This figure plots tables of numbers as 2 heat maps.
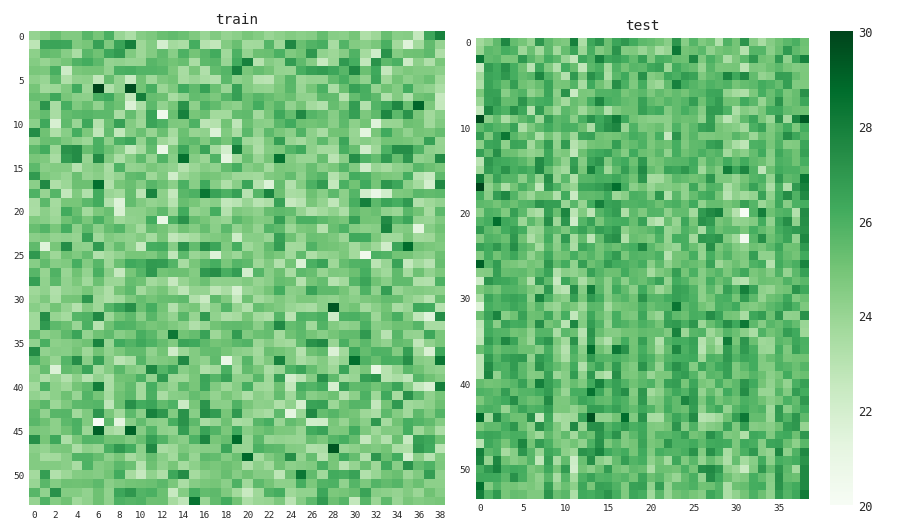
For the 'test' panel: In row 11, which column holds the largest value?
3
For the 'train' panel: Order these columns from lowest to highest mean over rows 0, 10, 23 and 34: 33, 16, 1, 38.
33, 16, 1, 38
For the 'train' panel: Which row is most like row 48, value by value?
3
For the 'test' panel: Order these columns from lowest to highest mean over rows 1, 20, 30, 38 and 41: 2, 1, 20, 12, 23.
12, 20, 2, 1, 23
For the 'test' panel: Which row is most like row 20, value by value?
23
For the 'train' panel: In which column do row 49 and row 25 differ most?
31
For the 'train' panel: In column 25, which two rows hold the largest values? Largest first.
50, 9
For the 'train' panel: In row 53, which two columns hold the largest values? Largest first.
15, 27
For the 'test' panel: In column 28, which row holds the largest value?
20
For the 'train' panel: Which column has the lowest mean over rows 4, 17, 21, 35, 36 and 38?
37
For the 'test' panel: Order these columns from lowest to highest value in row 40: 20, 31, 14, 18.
18, 20, 31, 14
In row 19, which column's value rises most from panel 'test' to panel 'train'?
33
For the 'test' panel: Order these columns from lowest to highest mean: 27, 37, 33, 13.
33, 37, 27, 13
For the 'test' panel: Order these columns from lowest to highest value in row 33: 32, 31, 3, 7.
32, 3, 7, 31
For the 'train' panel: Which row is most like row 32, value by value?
40
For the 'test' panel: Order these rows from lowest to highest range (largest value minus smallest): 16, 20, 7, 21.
7, 16, 21, 20
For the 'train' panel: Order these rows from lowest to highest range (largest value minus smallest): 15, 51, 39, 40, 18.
51, 15, 39, 40, 18
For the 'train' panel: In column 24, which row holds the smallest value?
43
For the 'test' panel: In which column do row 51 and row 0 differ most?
11
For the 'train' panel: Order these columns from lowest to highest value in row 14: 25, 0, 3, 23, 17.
25, 0, 17, 3, 23
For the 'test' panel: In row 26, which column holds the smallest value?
34
